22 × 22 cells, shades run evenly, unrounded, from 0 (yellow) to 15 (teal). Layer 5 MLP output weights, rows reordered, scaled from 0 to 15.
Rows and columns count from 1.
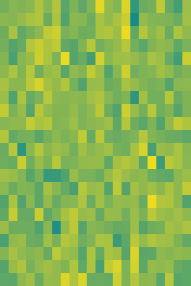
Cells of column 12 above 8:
6
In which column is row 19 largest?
14
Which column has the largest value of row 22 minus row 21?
13
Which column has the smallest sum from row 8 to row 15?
12
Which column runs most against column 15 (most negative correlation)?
16
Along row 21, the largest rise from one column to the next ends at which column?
17
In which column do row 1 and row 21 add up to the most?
21
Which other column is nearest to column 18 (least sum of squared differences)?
20
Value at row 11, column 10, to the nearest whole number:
3
